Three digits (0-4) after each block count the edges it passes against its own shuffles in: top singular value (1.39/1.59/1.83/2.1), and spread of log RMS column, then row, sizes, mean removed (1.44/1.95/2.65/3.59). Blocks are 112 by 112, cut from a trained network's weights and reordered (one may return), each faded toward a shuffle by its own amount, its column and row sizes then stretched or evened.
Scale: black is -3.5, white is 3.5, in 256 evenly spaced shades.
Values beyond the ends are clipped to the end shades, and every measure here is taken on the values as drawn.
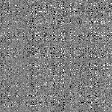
0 3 3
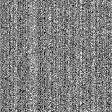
4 2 0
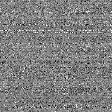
1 1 3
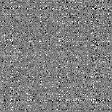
0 3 3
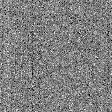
0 1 0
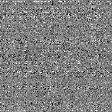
0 2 3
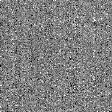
0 2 1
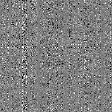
0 4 2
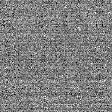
2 2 1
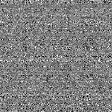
1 1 3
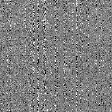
0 4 1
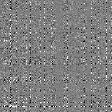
3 4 3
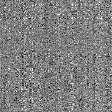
1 2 3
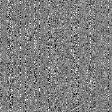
0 4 0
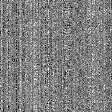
4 3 1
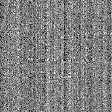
4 2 2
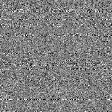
1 0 3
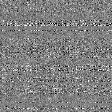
0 0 4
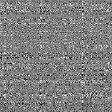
2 3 4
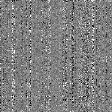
1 4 2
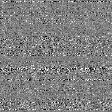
0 0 4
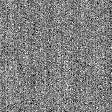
1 1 0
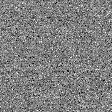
0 0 1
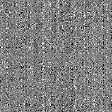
2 3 3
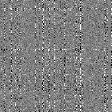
3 4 2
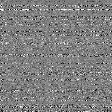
1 1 4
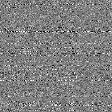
1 1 4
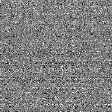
1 1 3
